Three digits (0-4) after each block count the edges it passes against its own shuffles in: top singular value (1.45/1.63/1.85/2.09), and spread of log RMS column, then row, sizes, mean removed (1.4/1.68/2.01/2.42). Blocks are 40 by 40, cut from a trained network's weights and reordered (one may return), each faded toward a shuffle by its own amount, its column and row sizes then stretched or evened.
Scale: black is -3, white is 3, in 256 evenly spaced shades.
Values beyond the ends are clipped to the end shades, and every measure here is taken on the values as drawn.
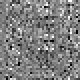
2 4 0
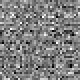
3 0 4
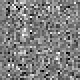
1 3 1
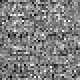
1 0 2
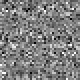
1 1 3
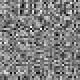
3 0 3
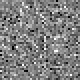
1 0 0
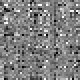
1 2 3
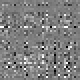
1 4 4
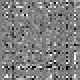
1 4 3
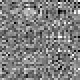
3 3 1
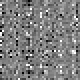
1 4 3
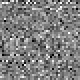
2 0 2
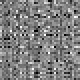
2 1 4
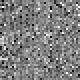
0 3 0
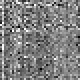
1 2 1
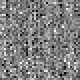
2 1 0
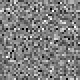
2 0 1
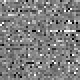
0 0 4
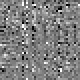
1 4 2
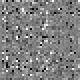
0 3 2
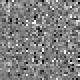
0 2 1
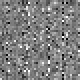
1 4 0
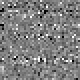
0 2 3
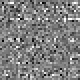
1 0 3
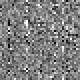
1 3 0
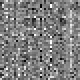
1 3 0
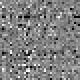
1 2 2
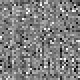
0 1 0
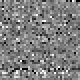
1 0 3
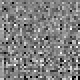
2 2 4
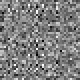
3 3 0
